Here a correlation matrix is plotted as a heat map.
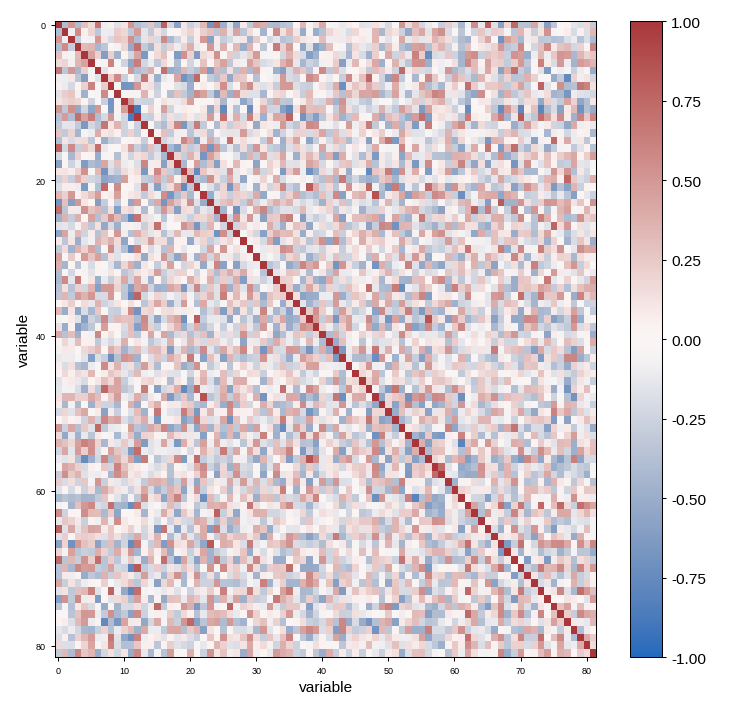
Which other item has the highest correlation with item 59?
52
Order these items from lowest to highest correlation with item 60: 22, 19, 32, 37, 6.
19, 6, 22, 32, 37
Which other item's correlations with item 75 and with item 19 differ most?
61
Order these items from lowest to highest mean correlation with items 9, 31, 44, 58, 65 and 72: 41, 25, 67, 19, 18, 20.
67, 19, 20, 25, 18, 41
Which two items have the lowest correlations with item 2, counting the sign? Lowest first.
67, 23
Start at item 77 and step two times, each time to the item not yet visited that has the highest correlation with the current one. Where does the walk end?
43
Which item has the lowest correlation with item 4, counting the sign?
56
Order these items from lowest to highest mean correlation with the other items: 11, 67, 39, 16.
11, 39, 16, 67
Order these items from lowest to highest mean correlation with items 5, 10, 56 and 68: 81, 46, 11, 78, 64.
81, 46, 78, 64, 11
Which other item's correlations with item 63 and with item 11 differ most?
62
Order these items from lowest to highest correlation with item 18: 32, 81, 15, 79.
79, 81, 15, 32
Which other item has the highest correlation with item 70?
12
